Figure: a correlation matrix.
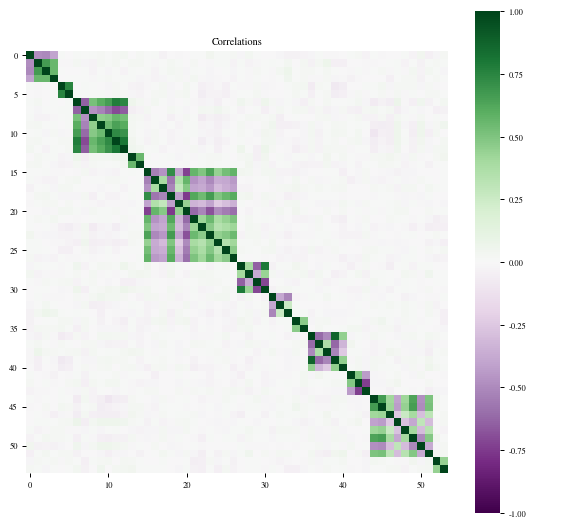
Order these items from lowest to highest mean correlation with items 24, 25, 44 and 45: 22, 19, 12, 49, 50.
50, 19, 12, 22, 49
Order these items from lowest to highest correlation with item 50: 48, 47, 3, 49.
49, 48, 3, 47
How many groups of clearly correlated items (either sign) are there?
12
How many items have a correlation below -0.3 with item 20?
8
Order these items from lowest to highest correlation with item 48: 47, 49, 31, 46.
47, 31, 46, 49
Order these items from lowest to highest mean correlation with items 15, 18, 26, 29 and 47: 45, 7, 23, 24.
45, 7, 24, 23
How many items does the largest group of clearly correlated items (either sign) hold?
12
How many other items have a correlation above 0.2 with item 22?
7
